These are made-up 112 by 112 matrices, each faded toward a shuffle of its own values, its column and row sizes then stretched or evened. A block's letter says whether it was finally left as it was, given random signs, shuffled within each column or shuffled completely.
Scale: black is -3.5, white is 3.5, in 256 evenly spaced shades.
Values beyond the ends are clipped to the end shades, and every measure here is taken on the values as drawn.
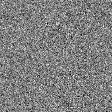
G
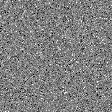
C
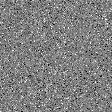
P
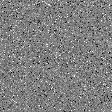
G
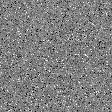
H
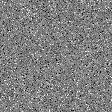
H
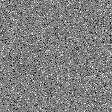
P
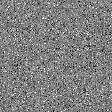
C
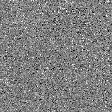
C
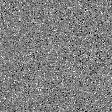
P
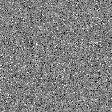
C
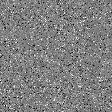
C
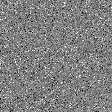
G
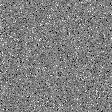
H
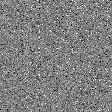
P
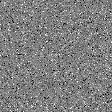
G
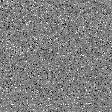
C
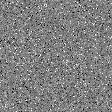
P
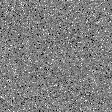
H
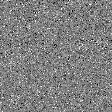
G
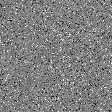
P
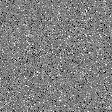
G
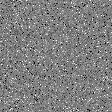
H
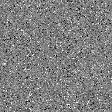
C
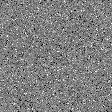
H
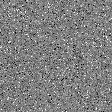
H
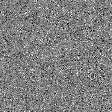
G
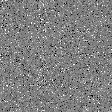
C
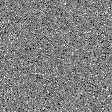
P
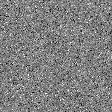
H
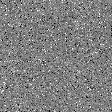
G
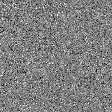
C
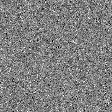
P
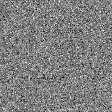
G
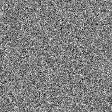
G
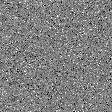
H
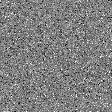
P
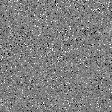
C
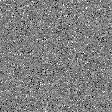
C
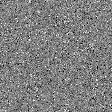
P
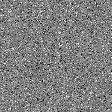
C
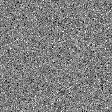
P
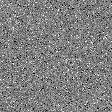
H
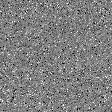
H
